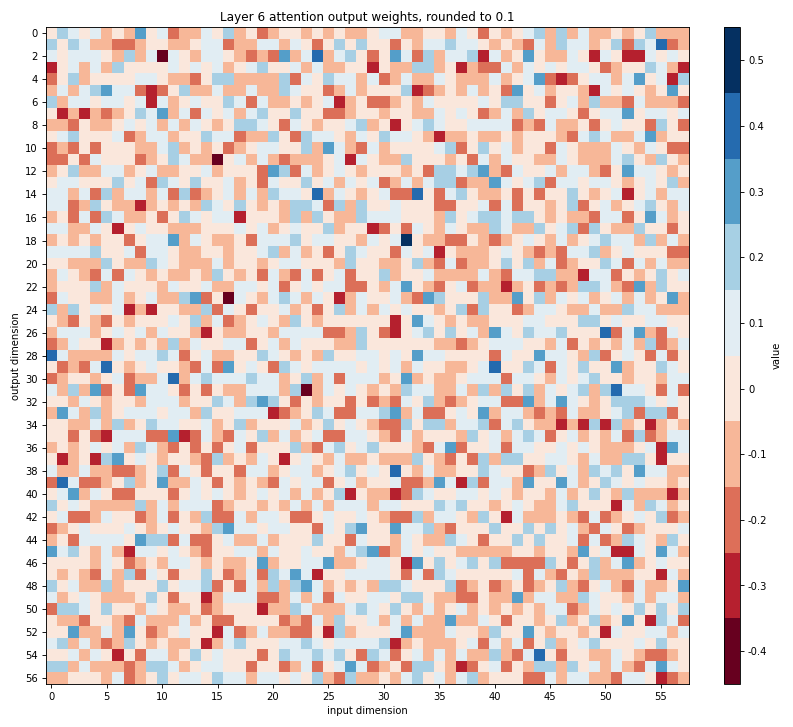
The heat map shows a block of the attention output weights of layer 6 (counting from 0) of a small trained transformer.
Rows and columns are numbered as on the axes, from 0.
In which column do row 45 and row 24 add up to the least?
7
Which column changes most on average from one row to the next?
31
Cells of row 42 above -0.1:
31
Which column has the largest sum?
53
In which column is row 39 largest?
1
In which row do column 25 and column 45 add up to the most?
46
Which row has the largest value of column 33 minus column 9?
14
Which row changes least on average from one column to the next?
25
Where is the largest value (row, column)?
18, 32
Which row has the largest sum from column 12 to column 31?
43
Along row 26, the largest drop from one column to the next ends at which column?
51
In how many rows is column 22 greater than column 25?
30
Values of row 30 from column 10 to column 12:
0.1 0.4 -0.1
